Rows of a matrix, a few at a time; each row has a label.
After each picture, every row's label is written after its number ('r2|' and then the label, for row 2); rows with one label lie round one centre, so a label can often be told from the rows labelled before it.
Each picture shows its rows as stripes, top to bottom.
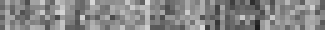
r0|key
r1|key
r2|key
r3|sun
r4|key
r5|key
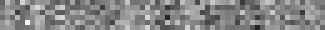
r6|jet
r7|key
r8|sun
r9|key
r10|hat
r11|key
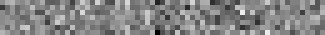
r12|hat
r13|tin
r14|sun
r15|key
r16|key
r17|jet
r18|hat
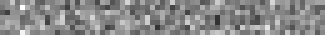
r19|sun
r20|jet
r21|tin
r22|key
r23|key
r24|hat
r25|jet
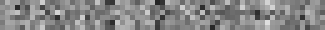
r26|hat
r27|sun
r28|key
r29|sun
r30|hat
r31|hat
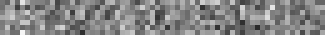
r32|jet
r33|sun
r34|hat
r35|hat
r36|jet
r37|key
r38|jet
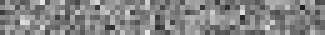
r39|key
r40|sun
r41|tin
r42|jet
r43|jet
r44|hat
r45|key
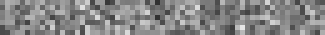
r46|hat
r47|sun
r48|key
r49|hat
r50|sun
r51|tin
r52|tin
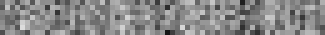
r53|jet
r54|key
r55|jet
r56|sun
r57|jet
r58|jet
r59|key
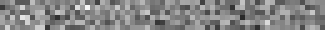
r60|sun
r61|tin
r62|key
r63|jet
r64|hat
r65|key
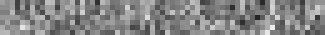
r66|sun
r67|sun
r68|sun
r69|key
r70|jet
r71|jet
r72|hat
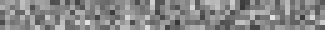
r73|jet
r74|jet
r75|hat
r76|sun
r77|tin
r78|key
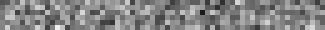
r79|tin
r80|key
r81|sun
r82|hat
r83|hat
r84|key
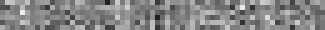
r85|hat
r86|tin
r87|jet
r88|hat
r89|jet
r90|hat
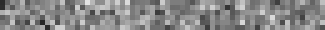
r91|tin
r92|tin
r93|hat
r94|sun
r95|sun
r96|key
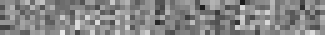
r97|jet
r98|sun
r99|hat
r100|tin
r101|hat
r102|tin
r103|key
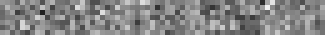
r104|sun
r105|hat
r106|sun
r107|key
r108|jet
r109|jet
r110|key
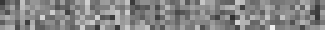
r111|tin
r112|jet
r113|tin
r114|hat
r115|tin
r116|sun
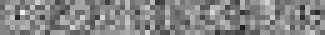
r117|hat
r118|sun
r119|jet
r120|sun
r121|hat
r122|jet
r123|key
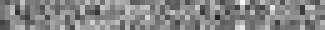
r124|tin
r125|sun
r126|sun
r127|key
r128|tin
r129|tin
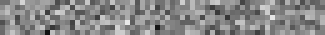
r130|jet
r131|hat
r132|key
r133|sun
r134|tin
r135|hat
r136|key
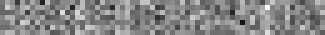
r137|sun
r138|hat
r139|tin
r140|hat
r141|jet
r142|tin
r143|hat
